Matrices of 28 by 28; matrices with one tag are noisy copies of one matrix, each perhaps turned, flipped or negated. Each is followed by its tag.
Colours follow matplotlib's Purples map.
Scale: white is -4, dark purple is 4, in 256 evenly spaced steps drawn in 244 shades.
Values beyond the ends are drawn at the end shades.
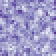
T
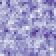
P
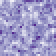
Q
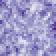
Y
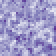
Q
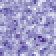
T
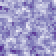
P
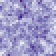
Y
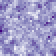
Y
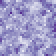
Y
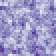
P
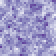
Y
